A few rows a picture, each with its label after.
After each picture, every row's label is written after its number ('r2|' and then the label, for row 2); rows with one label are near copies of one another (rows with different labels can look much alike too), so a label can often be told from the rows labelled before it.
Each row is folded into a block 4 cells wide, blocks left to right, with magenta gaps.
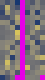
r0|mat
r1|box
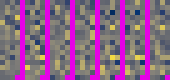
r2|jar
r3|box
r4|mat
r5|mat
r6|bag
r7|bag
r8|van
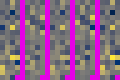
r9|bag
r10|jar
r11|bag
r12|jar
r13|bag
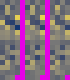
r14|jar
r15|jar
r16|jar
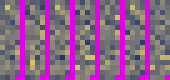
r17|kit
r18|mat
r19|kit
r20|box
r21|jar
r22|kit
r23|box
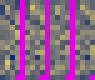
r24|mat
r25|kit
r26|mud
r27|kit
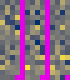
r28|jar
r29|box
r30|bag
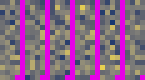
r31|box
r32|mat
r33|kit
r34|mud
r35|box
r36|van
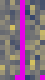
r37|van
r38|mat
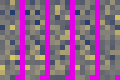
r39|bag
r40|box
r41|mud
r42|box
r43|jar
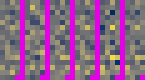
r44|van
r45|kit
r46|box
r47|van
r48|bag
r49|bag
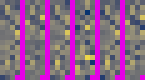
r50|mat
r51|jar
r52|mat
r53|bag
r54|mat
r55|jar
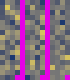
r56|kit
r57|mat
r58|box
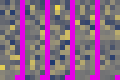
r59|box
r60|mat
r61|mud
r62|jar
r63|jar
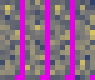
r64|mud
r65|van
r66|mud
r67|mat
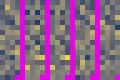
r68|kit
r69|box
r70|box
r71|mat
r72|jar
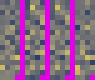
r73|box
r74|kit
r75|kit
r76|bag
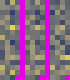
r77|van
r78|van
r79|box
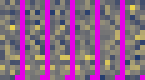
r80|van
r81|box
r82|box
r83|bag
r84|mat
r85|mud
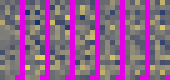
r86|jar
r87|box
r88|jar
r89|mud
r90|bag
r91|van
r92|van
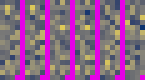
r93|mud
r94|mud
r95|van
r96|van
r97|mat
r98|jar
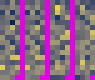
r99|box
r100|box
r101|mud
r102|mat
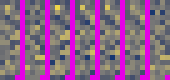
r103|mud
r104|box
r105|mud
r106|kit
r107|kit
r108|kit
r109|box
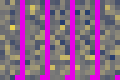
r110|van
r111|mud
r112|box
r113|box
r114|kit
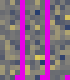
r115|van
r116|bag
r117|jar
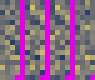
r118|box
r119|kit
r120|kit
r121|bag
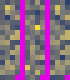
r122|mud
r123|van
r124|mud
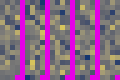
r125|jar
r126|mat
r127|van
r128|kit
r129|bag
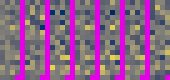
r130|van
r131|jar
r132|box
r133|van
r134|bag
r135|box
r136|kit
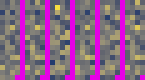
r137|box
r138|van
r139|mud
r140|bag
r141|mud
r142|van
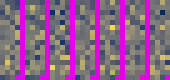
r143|mat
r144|mud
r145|box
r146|mat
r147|van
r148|jar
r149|bag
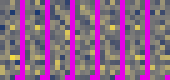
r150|bag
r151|van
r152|mat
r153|kit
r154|van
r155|bag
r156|box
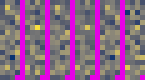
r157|kit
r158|van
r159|mud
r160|van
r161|kit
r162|box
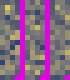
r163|mud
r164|van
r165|kit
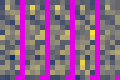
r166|kit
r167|mud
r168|mud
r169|mat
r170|kit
